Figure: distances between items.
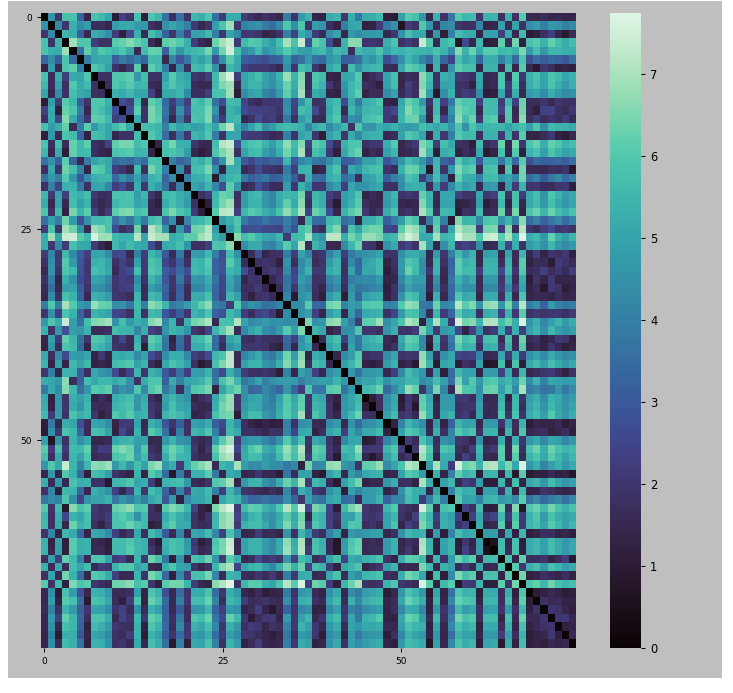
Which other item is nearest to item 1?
50
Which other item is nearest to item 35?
33
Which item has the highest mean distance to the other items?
26
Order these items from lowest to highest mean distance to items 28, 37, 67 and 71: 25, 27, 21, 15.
27, 21, 15, 25
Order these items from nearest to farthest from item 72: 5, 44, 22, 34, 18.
18, 5, 34, 44, 22
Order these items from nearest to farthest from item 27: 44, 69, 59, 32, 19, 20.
59, 32, 20, 69, 19, 44
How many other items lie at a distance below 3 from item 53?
5
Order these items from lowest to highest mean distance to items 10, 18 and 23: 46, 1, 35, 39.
39, 35, 1, 46
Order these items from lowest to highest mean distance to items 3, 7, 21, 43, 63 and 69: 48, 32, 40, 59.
40, 59, 32, 48
